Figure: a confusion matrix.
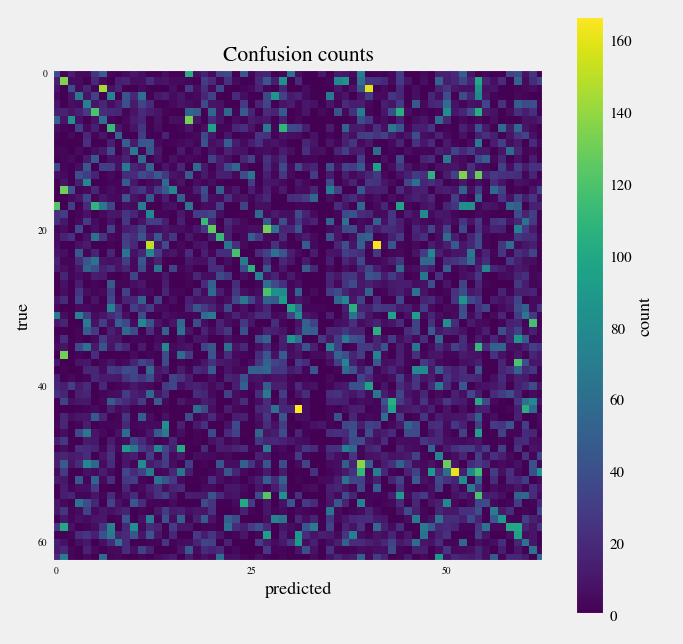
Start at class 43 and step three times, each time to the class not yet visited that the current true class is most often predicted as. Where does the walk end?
54
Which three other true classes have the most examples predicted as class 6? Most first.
2, 17, 62
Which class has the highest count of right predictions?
51
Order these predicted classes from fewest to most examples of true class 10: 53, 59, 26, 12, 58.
26, 59, 53, 12, 58
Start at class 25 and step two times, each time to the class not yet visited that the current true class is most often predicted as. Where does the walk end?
24
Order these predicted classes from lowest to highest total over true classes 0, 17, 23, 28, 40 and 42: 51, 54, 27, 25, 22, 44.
25, 22, 51, 54, 44, 27
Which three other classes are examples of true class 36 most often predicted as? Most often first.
1, 41, 16
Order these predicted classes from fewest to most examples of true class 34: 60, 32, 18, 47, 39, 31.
32, 18, 47, 39, 60, 31
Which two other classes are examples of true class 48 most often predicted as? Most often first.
16, 9
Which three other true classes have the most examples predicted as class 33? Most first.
58, 16, 38
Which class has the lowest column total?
34
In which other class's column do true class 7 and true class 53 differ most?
20
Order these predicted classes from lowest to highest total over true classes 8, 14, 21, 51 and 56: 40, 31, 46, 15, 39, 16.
31, 15, 16, 40, 46, 39
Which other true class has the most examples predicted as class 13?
48
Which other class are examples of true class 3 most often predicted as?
28
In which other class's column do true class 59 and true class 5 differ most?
44
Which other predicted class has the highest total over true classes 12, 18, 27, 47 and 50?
39
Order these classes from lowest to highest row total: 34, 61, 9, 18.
61, 9, 18, 34
